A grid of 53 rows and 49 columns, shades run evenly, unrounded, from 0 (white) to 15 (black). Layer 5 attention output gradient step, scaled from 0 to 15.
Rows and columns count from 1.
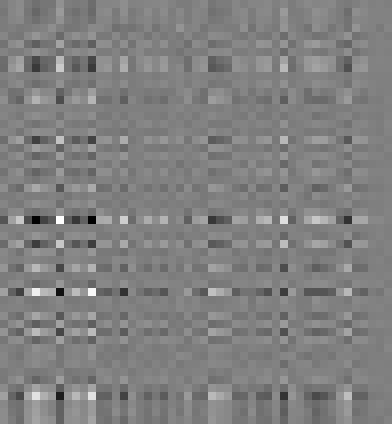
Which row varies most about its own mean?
28
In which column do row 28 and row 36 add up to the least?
8
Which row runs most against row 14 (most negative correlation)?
29
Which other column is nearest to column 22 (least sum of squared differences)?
38
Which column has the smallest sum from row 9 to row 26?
36
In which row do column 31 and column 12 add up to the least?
37
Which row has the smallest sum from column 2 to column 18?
50
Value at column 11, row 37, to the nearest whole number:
6
